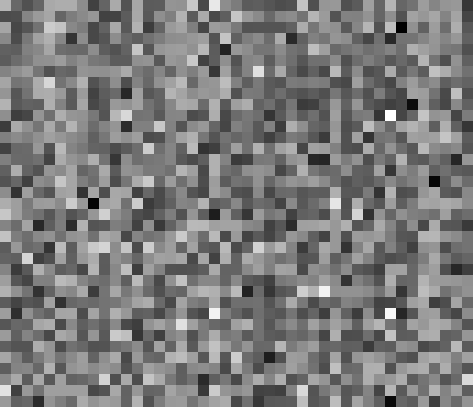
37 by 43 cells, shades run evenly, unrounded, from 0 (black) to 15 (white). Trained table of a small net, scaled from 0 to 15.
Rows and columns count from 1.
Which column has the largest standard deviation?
36
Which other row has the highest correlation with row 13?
19
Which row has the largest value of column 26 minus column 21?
5
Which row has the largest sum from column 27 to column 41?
27
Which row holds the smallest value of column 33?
29
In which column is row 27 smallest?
23
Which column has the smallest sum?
25
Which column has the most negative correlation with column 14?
1
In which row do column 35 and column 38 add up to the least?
10
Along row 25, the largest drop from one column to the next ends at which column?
13
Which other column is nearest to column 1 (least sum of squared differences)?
11
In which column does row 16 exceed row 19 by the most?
9
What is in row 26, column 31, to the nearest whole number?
8
